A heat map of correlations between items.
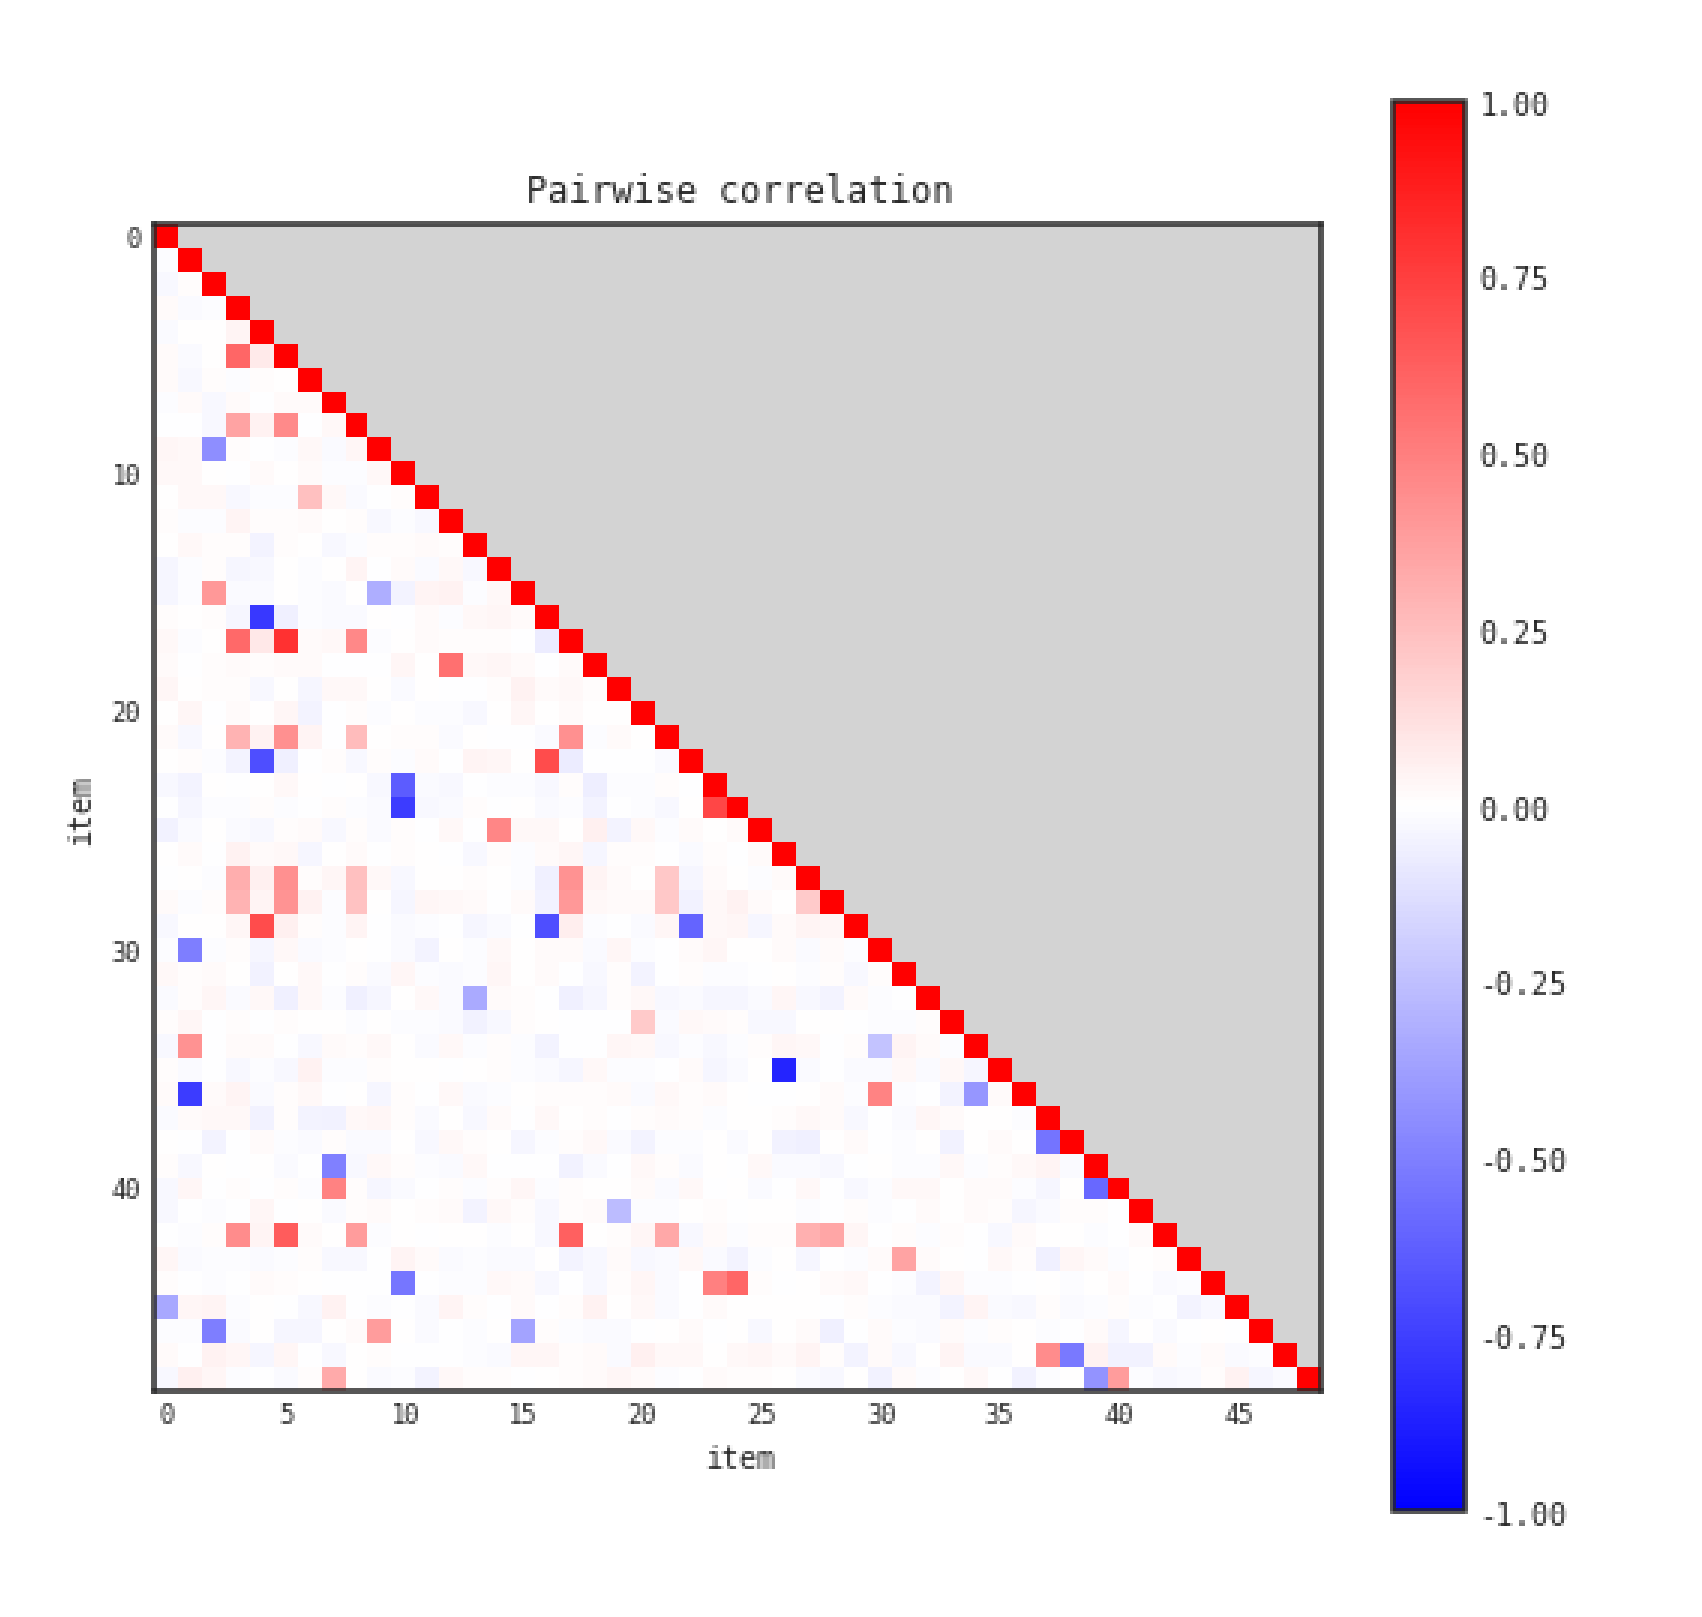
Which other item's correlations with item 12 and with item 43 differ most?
18
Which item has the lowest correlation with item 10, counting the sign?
24
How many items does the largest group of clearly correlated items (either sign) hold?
8
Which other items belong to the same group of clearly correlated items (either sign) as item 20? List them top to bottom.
33
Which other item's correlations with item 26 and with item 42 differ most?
35
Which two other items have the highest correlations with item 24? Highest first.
23, 44
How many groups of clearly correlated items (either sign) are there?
16
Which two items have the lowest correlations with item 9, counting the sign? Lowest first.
2, 15
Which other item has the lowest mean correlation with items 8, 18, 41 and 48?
39
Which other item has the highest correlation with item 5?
17
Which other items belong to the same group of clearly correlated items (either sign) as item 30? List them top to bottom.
1, 34, 36
